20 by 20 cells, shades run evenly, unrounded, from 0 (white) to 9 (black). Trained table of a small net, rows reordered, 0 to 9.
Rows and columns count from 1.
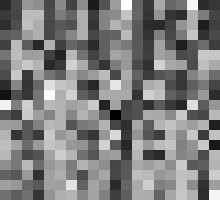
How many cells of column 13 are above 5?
12
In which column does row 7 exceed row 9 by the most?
5
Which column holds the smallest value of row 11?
1
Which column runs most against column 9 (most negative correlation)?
11
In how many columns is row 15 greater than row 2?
7
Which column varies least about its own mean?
8
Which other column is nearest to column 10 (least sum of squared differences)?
13
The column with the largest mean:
9
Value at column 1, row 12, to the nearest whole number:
6
